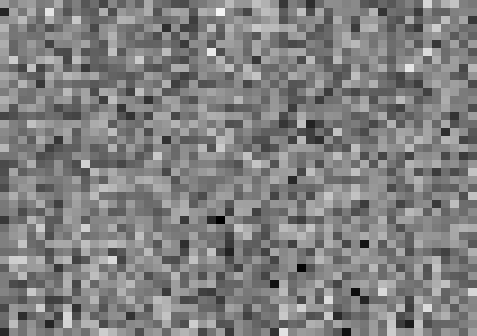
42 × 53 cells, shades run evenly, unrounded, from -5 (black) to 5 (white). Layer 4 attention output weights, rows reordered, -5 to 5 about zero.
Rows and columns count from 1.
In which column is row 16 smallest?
35
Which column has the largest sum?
13
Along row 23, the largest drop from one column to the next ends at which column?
33
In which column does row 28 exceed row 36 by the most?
31
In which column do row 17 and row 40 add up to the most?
8
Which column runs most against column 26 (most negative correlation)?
22
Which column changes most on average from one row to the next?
34
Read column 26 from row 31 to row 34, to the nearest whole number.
-3 -4 -2 -1
